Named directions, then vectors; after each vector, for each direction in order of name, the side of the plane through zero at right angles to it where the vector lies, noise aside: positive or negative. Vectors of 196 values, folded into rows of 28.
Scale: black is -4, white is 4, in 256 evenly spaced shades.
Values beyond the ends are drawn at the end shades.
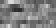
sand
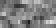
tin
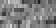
positive, negative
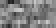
negative, positive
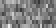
positive, negative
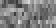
negative, positive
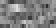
negative, negative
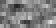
positive, positive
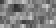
positive, positive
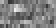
negative, negative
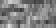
positive, negative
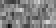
negative, positive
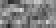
negative, positive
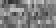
negative, positive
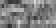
negative, positive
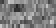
positive, positive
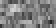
negative, negative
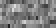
negative, negative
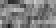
negative, positive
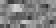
negative, negative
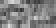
positive, negative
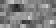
positive, positive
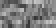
negative, positive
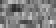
positive, positive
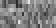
negative, positive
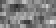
positive, positive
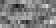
positive, positive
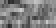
negative, positive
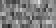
negative, positive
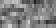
positive, negative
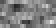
positive, positive
